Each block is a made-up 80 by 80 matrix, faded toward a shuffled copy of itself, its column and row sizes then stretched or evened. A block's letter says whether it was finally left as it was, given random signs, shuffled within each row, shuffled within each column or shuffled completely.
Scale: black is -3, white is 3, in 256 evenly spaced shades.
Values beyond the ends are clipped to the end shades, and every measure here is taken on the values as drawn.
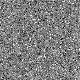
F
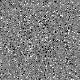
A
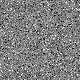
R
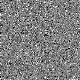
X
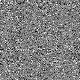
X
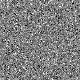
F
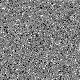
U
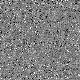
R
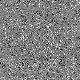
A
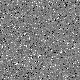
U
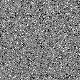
R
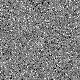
U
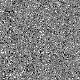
A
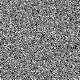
A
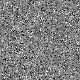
F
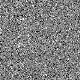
A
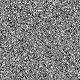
R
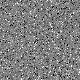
F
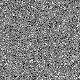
A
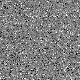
R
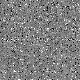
X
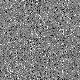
F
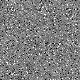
A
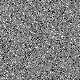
F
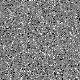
A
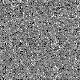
X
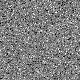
U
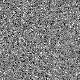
F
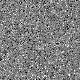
F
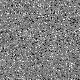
R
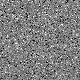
U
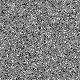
U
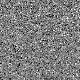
A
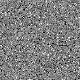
X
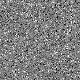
F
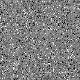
X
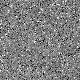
U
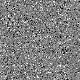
A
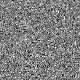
R
